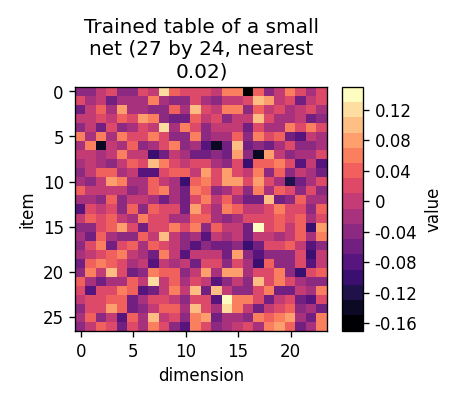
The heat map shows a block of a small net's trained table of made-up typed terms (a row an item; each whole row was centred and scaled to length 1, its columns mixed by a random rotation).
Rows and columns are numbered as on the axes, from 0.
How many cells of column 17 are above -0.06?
21
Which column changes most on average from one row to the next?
7
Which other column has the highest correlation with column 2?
13
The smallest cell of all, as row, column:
0, 16
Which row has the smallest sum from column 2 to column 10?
12
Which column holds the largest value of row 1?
17
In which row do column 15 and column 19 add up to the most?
20
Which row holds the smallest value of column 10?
10
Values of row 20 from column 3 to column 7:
0.1 0.02 -0.06 -0.04 0.06
